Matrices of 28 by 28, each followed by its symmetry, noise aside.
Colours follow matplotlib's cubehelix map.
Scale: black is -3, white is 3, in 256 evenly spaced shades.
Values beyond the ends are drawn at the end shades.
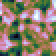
antisymmetric.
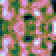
mirrored top to bottom.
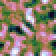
antisymmetric.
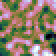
antisymmetric.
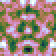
mirrored left to right.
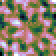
antisymmetric.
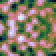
mirrored top to bottom.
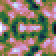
mirrored top to bottom.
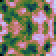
mirrored top to bottom.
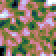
antisymmetric.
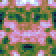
mirrored left to right.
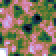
symmetric across the other diagonal.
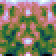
mirrored left to right.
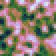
antisymmetric.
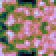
mirrored top to bottom.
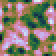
antisymmetric.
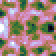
mirrored top to bottom.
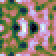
mirrored top to bottom.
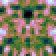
mirrored left to right.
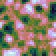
antisymmetric.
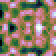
mirrored top to bottom.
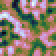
antisymmetric.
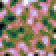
antisymmetric.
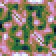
same after a half turn.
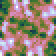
same after a half turn.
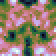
mirrored left to right.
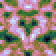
mirrored left to right.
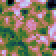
symmetric across the other diagonal.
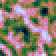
symmetric across the other diagonal.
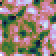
symmetric across the other diagonal.
